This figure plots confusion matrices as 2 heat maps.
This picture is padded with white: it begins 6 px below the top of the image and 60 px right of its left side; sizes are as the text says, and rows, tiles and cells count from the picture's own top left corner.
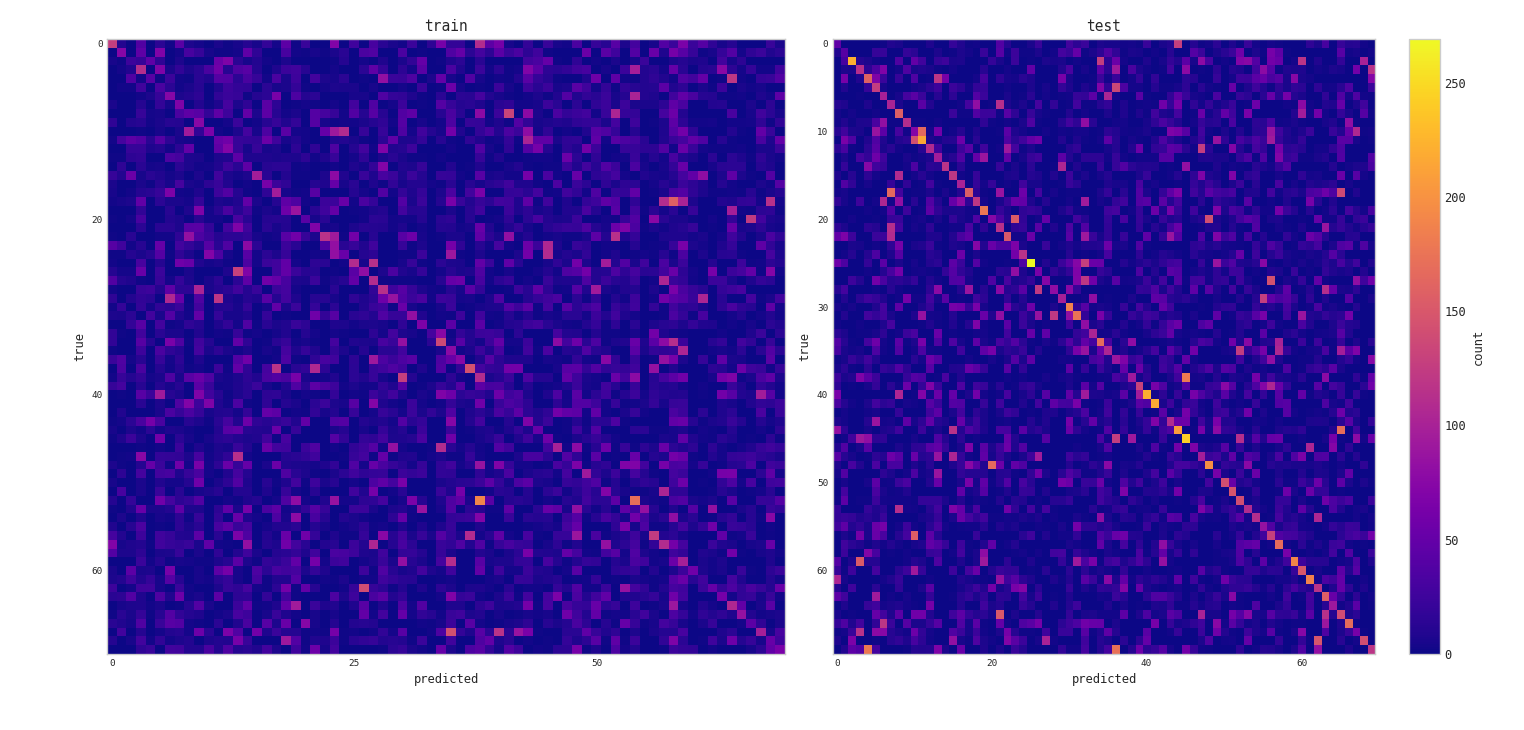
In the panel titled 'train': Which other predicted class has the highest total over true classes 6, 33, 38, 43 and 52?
54
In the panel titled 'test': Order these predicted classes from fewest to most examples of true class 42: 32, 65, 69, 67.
69, 67, 32, 65
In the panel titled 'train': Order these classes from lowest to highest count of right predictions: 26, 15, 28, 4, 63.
4, 63, 26, 15, 28
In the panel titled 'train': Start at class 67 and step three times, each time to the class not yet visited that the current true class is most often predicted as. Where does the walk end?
30
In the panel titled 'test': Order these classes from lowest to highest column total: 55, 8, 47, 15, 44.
55, 15, 47, 8, 44
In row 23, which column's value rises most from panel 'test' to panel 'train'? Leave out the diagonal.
45
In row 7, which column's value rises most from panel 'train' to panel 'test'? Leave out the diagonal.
21
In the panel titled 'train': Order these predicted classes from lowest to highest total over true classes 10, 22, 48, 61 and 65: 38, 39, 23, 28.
39, 28, 38, 23
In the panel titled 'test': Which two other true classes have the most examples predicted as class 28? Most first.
31, 41
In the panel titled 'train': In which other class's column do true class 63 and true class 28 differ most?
9
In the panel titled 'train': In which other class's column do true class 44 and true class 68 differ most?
18
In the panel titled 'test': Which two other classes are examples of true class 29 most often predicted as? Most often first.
55, 33
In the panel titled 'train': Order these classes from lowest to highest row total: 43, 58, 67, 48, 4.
58, 43, 4, 67, 48
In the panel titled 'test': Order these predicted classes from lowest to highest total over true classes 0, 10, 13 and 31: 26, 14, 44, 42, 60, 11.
14, 42, 60, 26, 44, 11
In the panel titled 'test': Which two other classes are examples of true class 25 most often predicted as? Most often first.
32, 49
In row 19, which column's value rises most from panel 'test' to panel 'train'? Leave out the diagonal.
64
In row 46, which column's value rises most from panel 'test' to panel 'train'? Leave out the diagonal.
34
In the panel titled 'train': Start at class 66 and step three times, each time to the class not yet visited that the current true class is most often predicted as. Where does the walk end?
37
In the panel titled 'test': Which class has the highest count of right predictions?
25
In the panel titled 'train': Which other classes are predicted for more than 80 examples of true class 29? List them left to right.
6, 11, 61
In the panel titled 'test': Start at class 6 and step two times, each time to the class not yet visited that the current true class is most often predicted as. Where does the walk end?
52
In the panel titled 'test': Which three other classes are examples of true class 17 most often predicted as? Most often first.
7, 65, 21
